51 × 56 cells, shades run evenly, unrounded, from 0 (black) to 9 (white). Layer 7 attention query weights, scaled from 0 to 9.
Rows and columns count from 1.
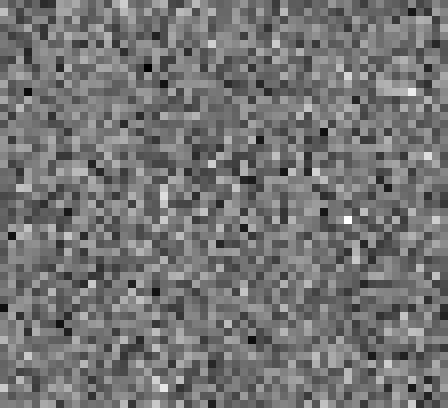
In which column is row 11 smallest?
21
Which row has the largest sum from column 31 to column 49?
14
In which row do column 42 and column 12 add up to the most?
36
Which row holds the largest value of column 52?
12
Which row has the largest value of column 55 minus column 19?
9
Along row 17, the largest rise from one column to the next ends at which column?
42
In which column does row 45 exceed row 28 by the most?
4
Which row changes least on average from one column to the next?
19
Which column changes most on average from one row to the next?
54
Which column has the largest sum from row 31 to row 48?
2
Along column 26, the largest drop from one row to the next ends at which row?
28
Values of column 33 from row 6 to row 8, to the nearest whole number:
4 6 4
